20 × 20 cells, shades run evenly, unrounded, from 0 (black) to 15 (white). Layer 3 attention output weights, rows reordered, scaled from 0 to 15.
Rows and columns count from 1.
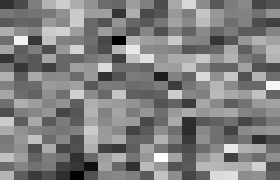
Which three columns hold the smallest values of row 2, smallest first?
9, 11, 12
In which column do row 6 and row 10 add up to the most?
20
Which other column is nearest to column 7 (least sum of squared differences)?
3
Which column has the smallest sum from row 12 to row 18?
14
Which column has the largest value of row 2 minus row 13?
6
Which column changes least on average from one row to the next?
7
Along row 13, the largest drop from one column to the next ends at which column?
5
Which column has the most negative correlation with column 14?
1
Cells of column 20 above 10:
3
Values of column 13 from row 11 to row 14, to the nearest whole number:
12 6 9 10
